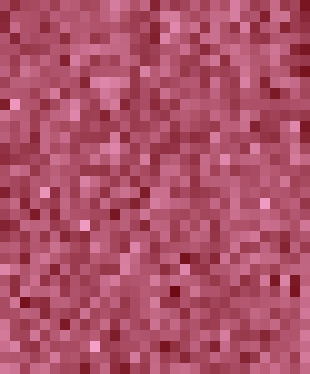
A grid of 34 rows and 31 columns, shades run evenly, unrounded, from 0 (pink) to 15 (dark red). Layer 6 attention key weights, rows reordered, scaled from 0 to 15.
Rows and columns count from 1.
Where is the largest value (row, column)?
27, 18
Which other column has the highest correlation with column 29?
16
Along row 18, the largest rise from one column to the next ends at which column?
6
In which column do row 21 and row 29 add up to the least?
9
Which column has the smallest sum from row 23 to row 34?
31
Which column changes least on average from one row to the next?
8
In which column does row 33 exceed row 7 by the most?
25
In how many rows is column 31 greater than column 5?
21
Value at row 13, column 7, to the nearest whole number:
5
